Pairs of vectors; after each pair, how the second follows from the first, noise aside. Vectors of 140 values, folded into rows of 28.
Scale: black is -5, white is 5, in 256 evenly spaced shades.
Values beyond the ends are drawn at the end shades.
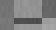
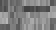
wrapped around.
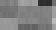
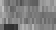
reversed.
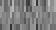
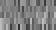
reversed.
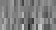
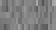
wrapped around, shrunk.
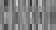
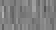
wrapped around, negated, shrunk.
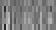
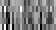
negated, scaled up.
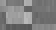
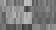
copied.
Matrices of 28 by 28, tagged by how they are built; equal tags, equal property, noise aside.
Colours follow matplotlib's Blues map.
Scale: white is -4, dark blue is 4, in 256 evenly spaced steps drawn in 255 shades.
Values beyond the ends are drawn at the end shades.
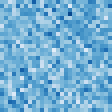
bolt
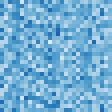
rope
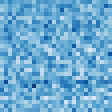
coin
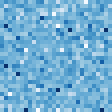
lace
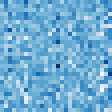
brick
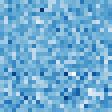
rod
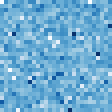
lace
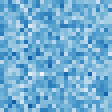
rope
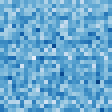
coin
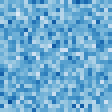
coin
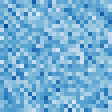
bolt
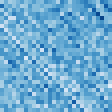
bolt
